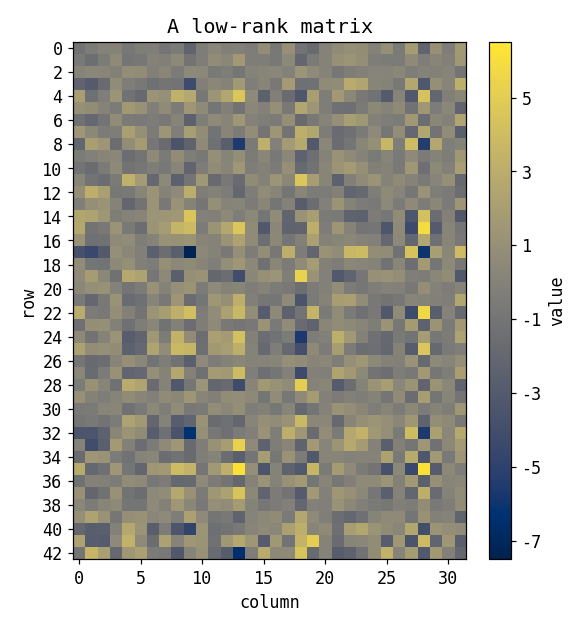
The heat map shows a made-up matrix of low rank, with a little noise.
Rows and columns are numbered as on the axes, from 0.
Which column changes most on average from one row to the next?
28
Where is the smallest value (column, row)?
9, 17
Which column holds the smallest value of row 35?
27
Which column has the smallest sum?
1
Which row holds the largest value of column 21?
24
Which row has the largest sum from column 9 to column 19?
41
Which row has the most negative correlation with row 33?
42
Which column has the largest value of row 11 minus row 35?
18
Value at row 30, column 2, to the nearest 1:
0
